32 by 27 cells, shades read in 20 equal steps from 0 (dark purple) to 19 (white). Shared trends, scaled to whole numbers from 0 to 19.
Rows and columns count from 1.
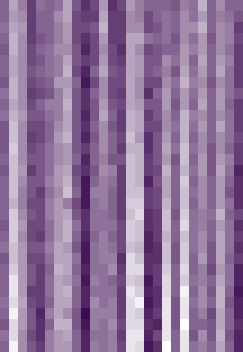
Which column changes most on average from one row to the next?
8
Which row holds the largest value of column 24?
20
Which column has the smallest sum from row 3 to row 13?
10
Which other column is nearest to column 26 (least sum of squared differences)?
22
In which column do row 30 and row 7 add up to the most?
21
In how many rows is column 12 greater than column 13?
23
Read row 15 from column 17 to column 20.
4 6 11 6
